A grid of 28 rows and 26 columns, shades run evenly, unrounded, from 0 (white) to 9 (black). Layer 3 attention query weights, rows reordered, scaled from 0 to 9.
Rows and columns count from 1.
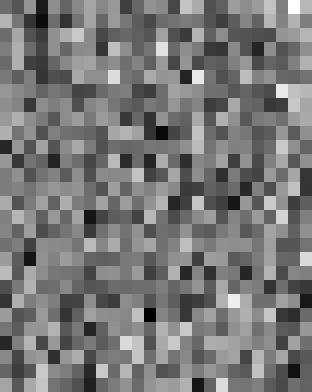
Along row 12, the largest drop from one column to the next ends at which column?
14
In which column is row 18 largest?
3
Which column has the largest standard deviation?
25
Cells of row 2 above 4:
21
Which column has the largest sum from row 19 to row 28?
8
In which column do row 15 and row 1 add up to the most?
15
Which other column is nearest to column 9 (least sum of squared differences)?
22
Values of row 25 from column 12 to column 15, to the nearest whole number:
2 6 3 2
